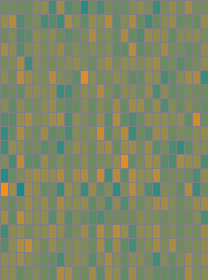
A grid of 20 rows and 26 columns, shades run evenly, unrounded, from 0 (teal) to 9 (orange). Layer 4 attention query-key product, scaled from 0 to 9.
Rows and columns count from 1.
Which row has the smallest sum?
1
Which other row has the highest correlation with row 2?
14
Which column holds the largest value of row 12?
16
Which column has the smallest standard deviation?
5
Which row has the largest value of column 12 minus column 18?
3
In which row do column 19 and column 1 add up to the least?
10
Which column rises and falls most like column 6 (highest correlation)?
8
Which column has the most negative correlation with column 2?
6
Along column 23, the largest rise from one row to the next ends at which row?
12
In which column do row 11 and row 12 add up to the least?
22
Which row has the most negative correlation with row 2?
9
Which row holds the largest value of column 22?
18
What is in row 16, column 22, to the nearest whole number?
4
